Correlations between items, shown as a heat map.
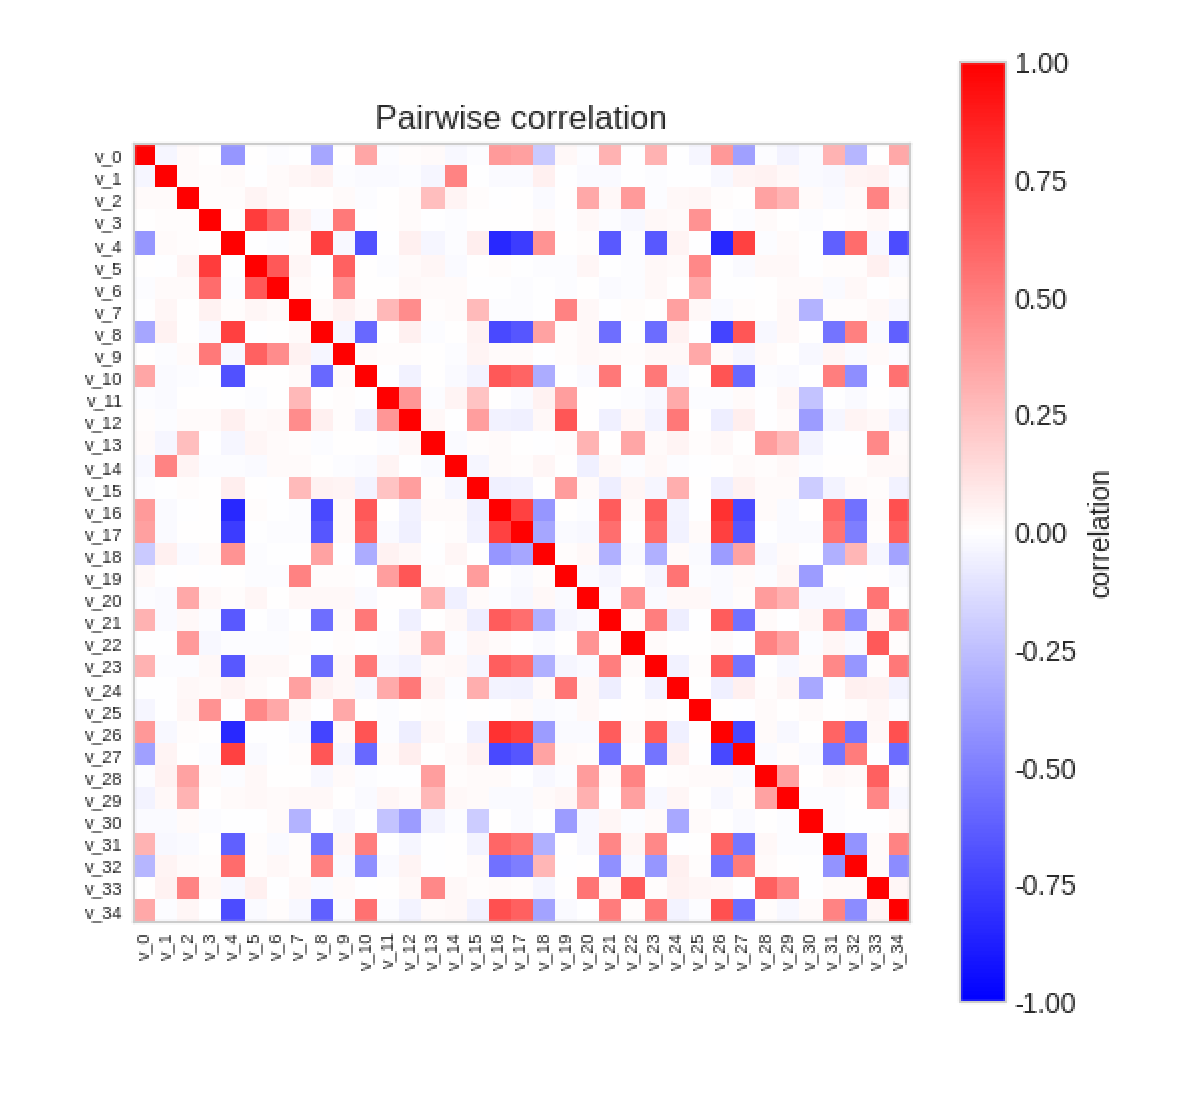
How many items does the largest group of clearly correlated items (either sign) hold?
14
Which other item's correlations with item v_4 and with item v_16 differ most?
v_26
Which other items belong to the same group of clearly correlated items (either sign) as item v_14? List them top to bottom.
v_1
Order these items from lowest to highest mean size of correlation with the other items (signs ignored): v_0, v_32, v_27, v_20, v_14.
v_14, v_20, v_0, v_32, v_27
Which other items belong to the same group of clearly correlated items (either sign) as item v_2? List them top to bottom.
v_13, v_20, v_22, v_28, v_29, v_33
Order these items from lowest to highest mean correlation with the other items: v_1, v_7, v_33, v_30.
v_30, v_1, v_7, v_33
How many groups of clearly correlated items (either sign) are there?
5
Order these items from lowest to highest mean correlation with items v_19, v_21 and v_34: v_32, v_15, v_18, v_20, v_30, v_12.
v_32, v_18, v_30, v_20, v_15, v_12
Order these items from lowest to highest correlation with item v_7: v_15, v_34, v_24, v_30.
v_30, v_34, v_15, v_24
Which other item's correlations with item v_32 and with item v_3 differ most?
v_5
